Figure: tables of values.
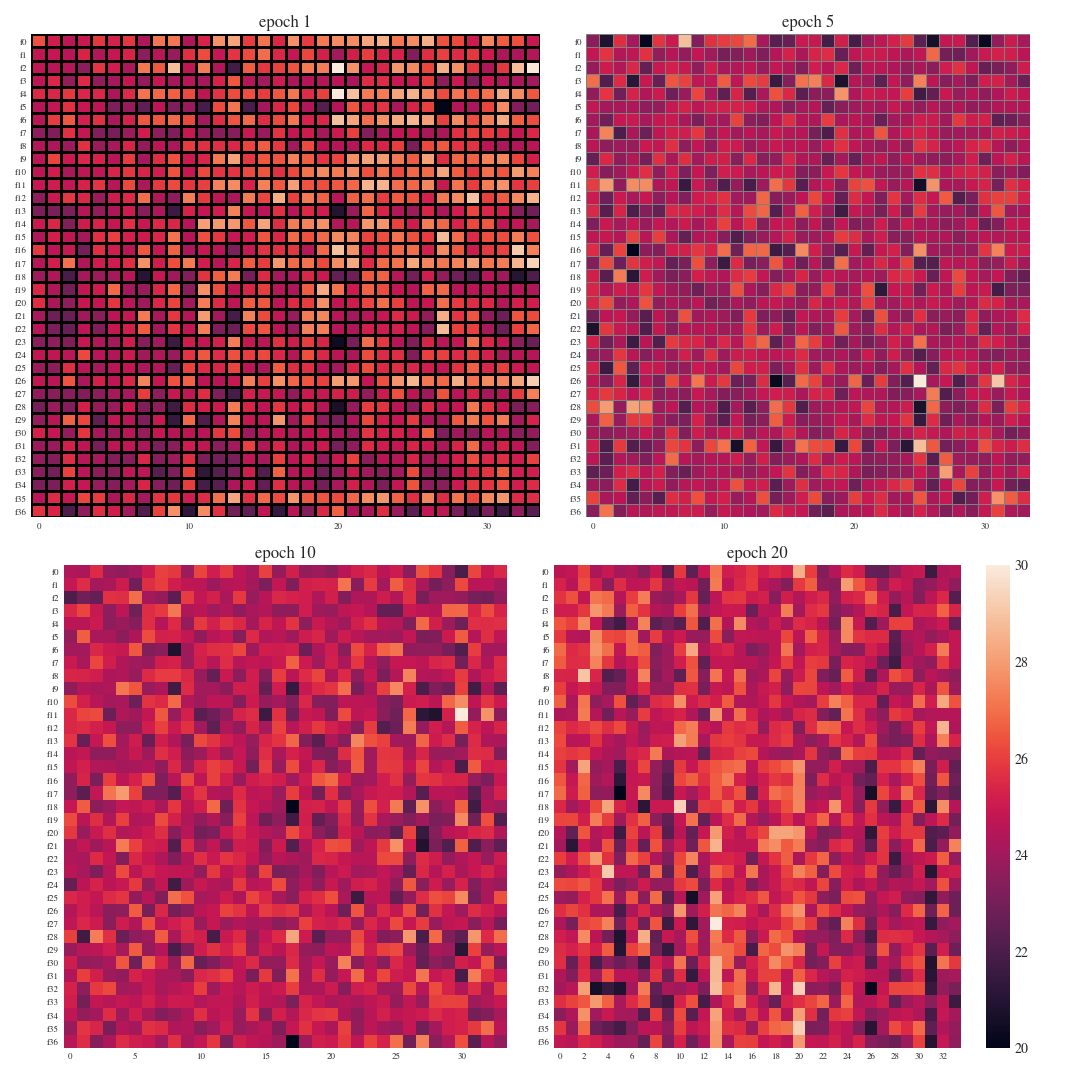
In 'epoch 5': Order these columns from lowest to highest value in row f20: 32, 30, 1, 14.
32, 14, 30, 1
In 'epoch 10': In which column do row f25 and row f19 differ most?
33
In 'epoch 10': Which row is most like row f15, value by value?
f31
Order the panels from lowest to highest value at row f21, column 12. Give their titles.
epoch 10, epoch 1, epoch 5, epoch 20
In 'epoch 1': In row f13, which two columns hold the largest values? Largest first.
13, 22
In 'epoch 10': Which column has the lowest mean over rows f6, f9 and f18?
17
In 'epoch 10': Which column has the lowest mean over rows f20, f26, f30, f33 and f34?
27
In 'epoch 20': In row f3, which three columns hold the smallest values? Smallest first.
28, 16, 23
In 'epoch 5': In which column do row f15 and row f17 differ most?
11
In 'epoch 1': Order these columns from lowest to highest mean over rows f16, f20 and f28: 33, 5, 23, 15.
5, 33, 15, 23
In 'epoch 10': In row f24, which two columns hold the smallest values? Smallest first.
8, 0
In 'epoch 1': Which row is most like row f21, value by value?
f22
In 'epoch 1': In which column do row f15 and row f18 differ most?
32
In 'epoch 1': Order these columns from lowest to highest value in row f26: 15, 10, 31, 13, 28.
13, 15, 10, 31, 28
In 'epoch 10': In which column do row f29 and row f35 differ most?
30
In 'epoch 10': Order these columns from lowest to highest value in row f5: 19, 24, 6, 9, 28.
28, 24, 9, 19, 6
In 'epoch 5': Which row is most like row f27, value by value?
f1
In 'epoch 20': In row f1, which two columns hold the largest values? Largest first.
24, 13
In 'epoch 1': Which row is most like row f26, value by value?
f17
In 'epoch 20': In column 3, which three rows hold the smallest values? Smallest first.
f32, f30, f35
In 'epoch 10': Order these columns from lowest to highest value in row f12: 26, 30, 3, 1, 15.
15, 3, 1, 30, 26
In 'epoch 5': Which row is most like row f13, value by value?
f23
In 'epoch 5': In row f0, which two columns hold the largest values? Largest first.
7, 12
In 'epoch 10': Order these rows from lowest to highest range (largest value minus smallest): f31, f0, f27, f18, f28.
f27, f0, f31, f28, f18
